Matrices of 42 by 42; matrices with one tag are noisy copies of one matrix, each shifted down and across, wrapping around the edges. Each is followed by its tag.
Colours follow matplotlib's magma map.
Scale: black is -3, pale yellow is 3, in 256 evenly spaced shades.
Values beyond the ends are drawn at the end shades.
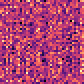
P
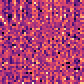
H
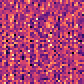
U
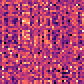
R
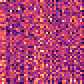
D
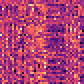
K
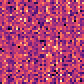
P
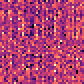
H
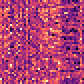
K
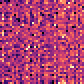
R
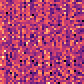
U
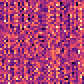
P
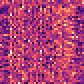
K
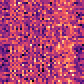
K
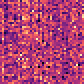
R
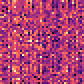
R
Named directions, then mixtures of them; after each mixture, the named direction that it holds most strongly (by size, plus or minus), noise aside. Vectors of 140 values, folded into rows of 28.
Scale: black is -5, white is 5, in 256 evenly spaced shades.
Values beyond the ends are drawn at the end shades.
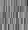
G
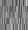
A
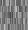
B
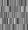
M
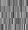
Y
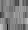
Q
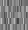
M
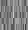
Y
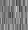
B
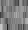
Q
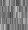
B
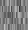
B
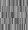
Y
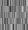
M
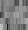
Q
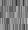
A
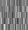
B
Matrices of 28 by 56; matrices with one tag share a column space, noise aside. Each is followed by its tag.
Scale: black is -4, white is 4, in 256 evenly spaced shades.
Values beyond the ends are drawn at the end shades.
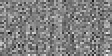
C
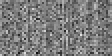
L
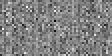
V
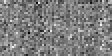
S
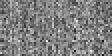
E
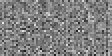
L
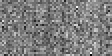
V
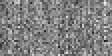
E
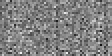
L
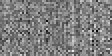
L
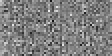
V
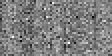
C
